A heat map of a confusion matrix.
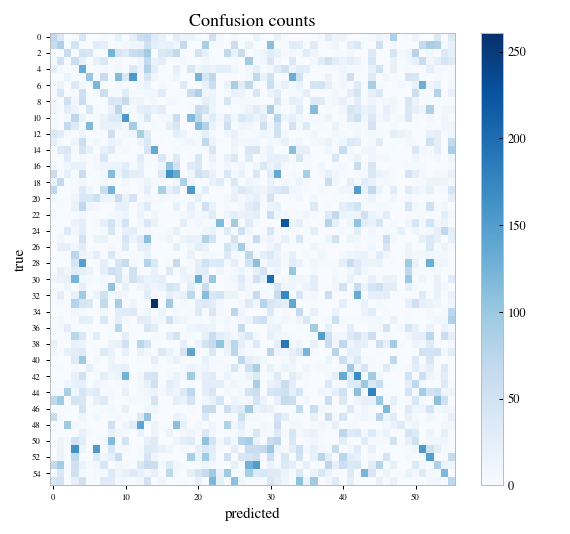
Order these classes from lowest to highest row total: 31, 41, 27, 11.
27, 41, 31, 11
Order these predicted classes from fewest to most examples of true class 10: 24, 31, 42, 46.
46, 24, 42, 31
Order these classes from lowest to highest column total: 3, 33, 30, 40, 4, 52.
40, 33, 52, 3, 30, 4
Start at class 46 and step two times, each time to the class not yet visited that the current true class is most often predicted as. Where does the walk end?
3
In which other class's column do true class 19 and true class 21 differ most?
8
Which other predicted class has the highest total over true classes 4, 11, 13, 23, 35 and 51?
32
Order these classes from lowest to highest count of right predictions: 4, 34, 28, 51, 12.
34, 12, 28, 4, 51
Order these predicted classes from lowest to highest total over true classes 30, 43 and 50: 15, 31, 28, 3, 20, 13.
15, 13, 31, 20, 28, 3
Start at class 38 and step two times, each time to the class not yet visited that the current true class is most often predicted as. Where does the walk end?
42
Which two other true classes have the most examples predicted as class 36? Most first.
9, 55
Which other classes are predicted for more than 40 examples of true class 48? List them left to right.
2, 8, 12, 17, 24, 31
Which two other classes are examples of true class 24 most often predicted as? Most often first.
54, 26
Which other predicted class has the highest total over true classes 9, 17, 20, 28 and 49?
4
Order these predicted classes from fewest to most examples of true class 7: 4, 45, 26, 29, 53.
29, 26, 45, 4, 53
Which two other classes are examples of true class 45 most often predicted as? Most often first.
53, 1
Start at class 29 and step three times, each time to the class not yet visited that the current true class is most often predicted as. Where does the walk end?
55
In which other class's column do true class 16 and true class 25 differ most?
13
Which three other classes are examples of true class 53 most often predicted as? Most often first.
28, 27, 1
